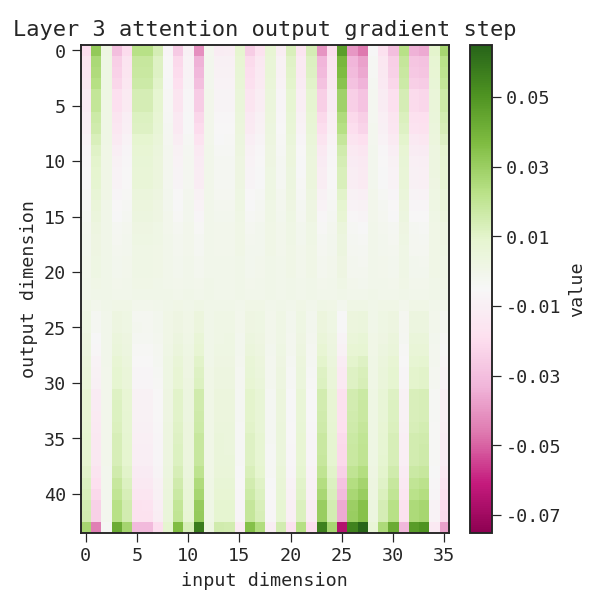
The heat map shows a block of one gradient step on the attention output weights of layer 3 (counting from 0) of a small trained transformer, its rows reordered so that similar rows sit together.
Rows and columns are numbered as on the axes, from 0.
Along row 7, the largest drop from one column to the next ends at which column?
26
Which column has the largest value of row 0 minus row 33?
25
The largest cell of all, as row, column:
43, 27
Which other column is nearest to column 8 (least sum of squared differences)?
28
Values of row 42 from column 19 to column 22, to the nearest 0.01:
0.01 -0.01 0.01 -0.01
